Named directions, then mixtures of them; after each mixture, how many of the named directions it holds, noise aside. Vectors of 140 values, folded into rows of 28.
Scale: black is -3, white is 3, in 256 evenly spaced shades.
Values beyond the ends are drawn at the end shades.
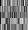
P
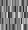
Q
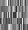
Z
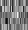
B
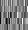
four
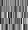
two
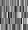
two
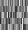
two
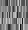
one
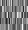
three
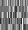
two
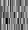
four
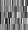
four
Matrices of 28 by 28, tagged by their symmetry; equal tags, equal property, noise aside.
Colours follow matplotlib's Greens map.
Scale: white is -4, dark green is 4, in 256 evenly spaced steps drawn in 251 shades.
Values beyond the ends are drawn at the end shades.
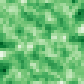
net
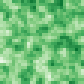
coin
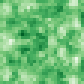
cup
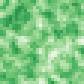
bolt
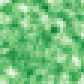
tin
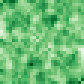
net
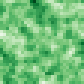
coin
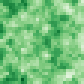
cup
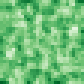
net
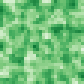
coin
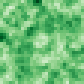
bolt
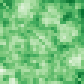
tin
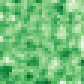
coin
